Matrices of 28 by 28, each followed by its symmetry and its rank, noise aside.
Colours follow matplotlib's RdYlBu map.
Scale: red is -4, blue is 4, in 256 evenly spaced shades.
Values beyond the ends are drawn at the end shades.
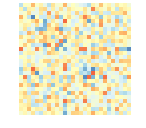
symmetric, rank six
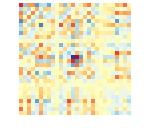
symmetric, rank three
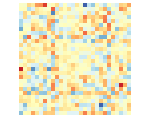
antisymmetric, rank six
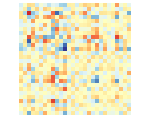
symmetric, rank three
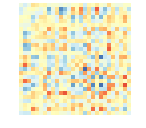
symmetric, rank three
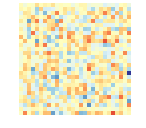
no symmetry, rank six
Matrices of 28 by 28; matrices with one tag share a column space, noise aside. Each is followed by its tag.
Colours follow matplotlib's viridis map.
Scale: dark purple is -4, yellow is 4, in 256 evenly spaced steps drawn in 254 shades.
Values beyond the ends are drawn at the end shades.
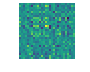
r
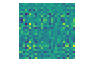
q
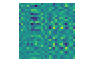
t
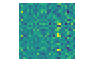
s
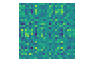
s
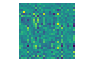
q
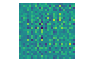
t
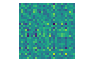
s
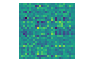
r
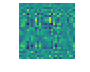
q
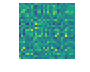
s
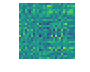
s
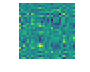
q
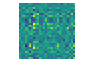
q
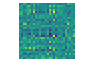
s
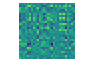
t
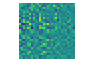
t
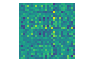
r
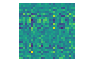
q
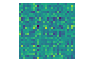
r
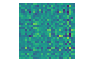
s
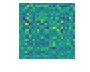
t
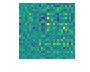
t
